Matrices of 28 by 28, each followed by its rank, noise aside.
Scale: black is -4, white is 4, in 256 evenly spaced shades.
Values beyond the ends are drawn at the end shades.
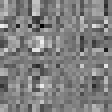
two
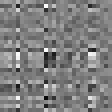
one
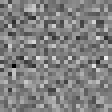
five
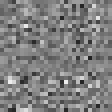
four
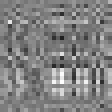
two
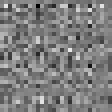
three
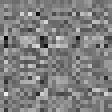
three
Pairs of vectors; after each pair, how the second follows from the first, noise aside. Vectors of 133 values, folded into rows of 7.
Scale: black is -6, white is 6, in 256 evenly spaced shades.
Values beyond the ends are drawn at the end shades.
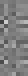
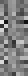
negated, scaled up.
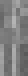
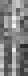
scaled up.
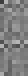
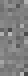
reversed, partly zeroed.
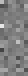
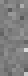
reversed, partly zeroed.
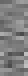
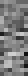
negated, scaled up.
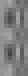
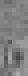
reversed, partly zeroed.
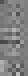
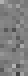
negated, partly zeroed.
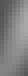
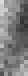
negated, scaled up.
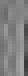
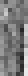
negated, scaled up.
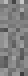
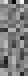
scaled up.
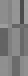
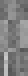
reversed, negated.
